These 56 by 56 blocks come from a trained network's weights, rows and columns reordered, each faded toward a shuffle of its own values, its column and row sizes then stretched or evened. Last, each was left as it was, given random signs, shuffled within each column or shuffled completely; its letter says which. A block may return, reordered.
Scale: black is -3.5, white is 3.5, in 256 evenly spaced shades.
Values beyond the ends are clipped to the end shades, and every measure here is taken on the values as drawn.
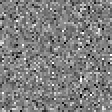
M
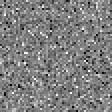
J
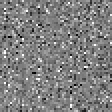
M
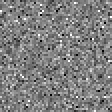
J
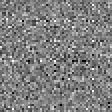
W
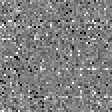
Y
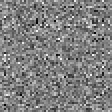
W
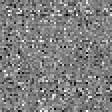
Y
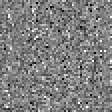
M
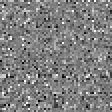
W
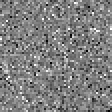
J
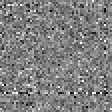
Y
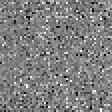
Y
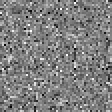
M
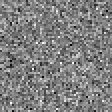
J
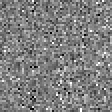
M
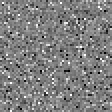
J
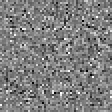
Y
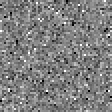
J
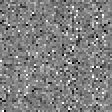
M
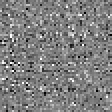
W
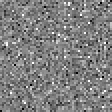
J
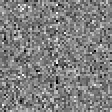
M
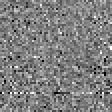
Y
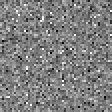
M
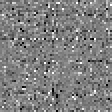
Y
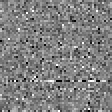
Y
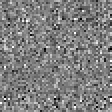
Y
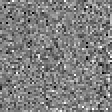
M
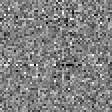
Y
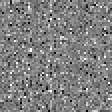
M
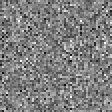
M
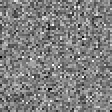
Y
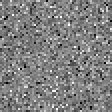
J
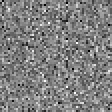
M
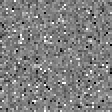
M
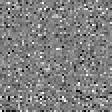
Y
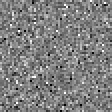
J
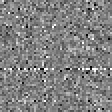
Y
